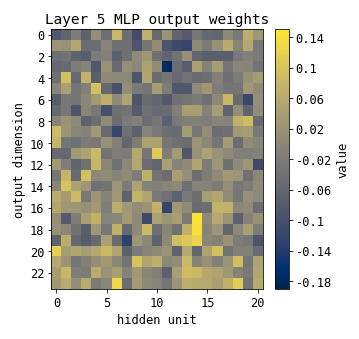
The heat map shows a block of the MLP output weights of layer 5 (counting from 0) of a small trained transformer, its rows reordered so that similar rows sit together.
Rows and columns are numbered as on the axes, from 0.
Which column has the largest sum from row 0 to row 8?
19
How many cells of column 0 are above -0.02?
15
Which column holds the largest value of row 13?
3
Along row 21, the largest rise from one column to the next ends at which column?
8
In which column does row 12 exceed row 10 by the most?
4
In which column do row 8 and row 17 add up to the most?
14
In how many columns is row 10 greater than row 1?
14
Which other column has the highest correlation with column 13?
12
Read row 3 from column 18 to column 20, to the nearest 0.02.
0 0 -0.04
